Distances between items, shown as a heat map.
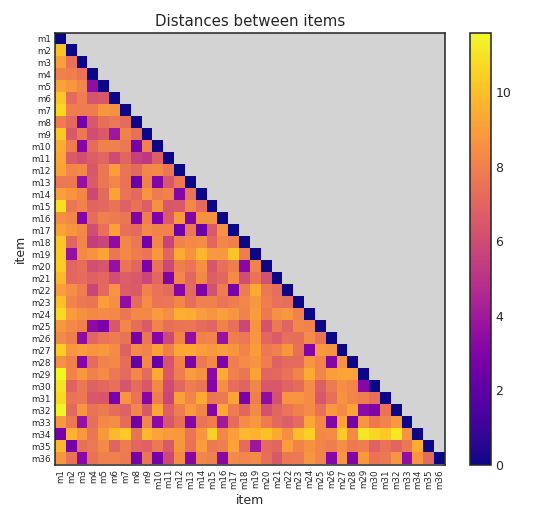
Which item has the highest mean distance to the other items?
m1
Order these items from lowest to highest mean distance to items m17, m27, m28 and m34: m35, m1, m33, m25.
m33, m1, m25, m35
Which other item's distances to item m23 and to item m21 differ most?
m11
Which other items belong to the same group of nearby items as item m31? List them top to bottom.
m6, m9, m18, m20
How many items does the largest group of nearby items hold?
9
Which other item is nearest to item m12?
m17
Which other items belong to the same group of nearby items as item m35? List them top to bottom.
m2, m19
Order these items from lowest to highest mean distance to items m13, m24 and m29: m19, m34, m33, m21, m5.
m33, m21, m5, m19, m34
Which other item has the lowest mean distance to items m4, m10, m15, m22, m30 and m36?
m8
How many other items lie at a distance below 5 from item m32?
3
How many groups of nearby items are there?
10
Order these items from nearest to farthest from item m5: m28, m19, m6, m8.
m6, m8, m28, m19
